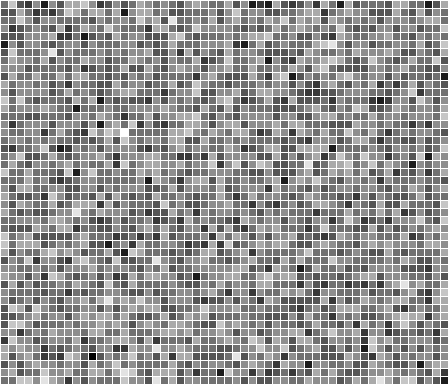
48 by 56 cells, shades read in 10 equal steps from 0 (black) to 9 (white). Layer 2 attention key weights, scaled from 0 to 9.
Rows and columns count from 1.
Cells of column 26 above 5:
7
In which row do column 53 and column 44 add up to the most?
28
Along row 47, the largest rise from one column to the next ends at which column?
29
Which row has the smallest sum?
13
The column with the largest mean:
56
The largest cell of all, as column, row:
16, 17
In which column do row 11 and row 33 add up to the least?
9
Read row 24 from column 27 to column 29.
4 6 3
